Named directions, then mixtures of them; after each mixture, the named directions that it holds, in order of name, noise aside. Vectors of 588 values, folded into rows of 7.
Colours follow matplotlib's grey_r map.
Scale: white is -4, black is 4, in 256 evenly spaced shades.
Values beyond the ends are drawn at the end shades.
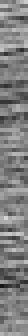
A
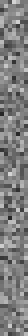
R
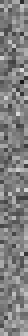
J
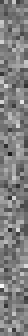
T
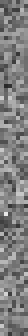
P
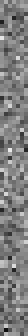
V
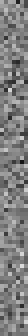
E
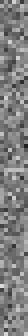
J, T, V.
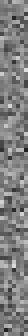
R, V.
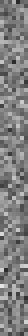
E, P, T.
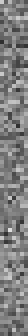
A, E, T.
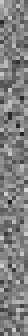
E, T, V.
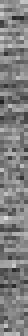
A, V.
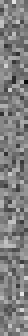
E, R.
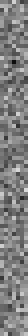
E, J, R.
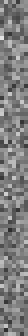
R, T, V.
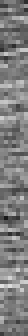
A.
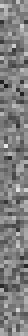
A, J, T.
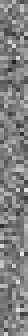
E, J, V.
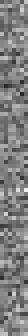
A, J, P.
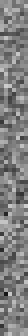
P.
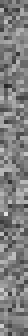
P.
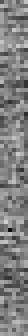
A, T.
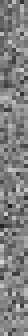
J, P.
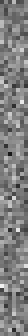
T.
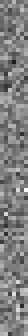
E, J, P.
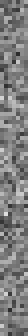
P.
